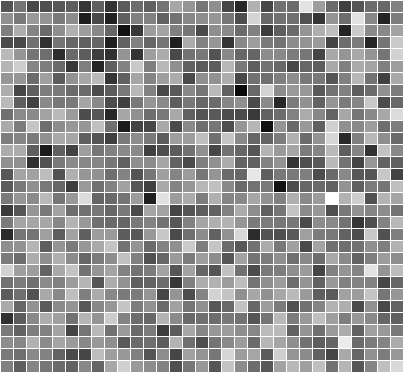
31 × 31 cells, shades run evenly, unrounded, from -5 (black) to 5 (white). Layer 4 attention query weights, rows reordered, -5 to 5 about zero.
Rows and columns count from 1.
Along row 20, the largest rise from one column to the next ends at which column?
29
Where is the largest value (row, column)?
17, 26
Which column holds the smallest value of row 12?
27
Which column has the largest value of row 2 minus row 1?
28
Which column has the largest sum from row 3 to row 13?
31
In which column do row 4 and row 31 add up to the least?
14
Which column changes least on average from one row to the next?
5
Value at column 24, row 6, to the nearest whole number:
-1
